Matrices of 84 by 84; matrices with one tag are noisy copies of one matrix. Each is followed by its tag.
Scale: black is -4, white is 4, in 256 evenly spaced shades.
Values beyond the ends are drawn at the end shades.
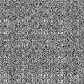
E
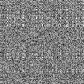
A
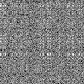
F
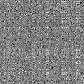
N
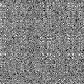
F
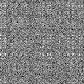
F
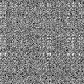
F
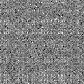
E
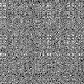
F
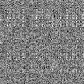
A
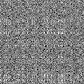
E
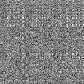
A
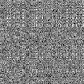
A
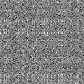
E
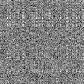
A
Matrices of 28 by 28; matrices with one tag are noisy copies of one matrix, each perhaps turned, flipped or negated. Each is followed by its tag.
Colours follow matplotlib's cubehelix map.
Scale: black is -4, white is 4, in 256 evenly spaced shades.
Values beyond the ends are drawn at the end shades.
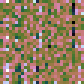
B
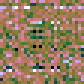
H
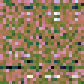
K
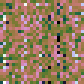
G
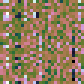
B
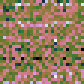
G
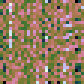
B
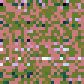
G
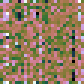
B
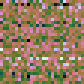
G
